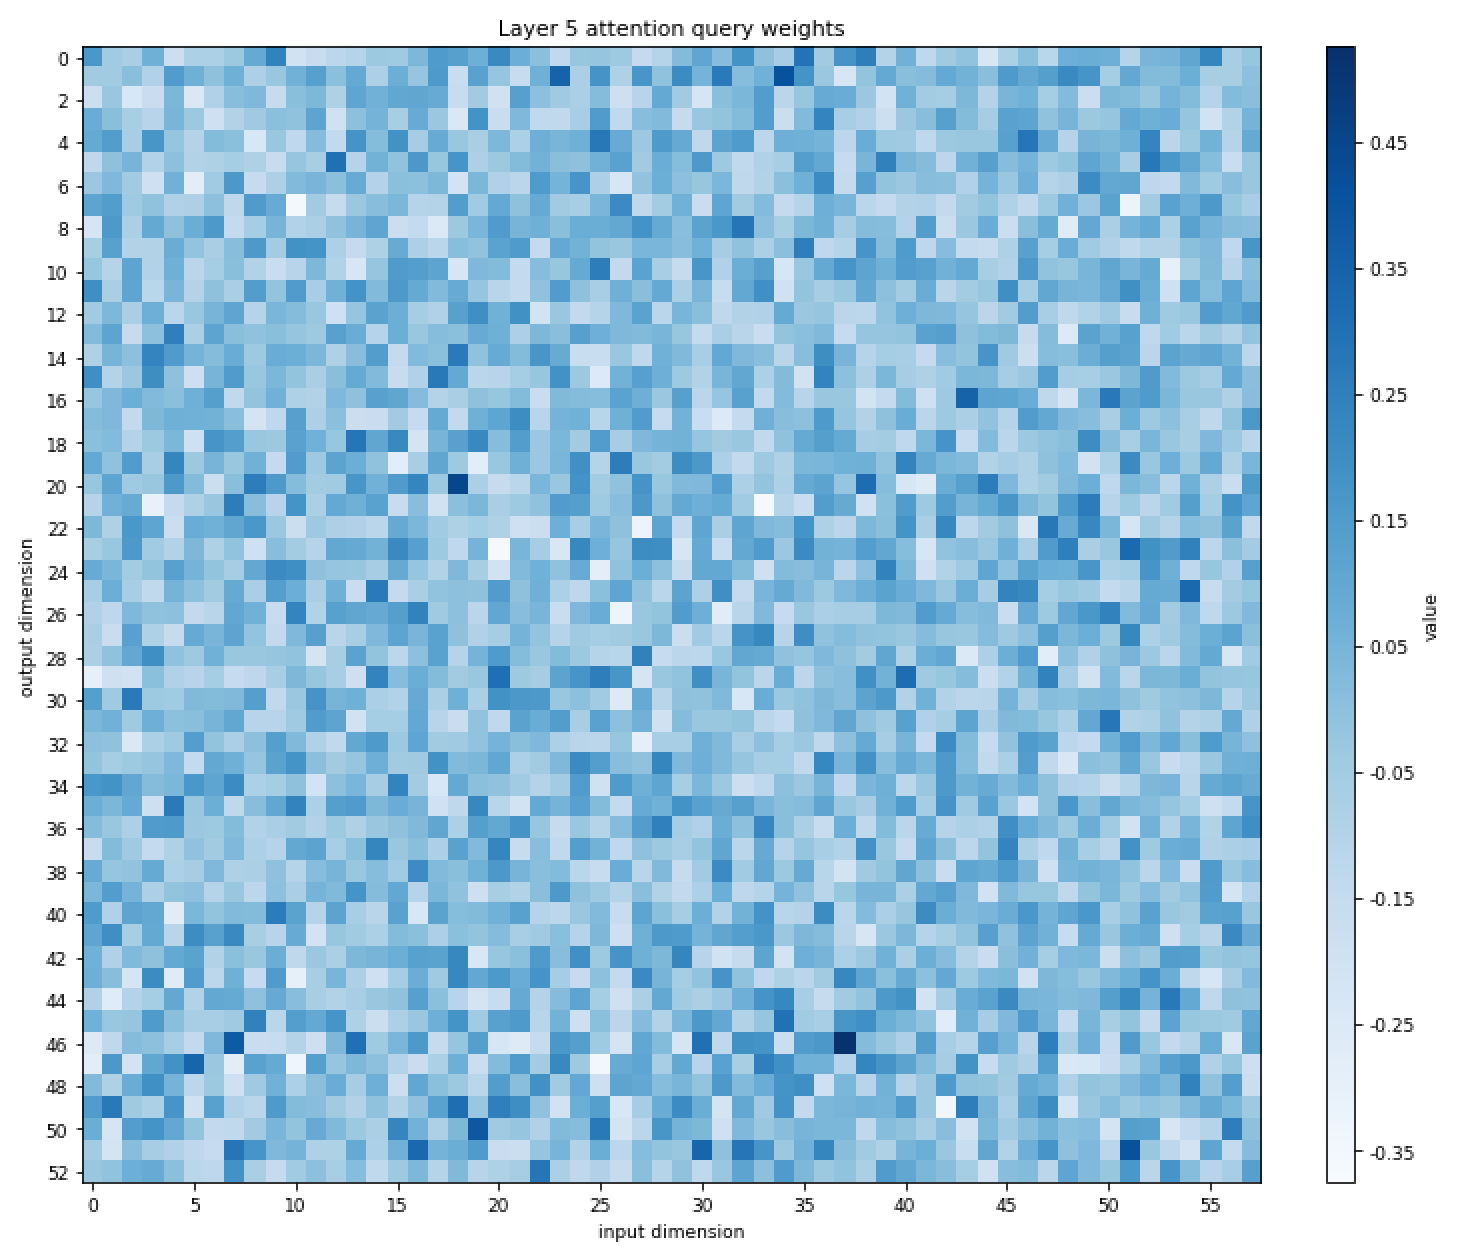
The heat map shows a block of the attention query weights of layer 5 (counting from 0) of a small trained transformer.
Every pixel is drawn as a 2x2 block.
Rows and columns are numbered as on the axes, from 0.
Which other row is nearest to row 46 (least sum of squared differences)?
51
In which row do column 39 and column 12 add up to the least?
3
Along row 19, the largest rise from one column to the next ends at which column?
26
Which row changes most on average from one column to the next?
46
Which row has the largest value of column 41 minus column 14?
40
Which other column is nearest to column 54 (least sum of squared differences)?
14
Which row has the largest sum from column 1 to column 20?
20
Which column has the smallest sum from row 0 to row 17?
5
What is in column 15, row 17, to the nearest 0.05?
-0.05
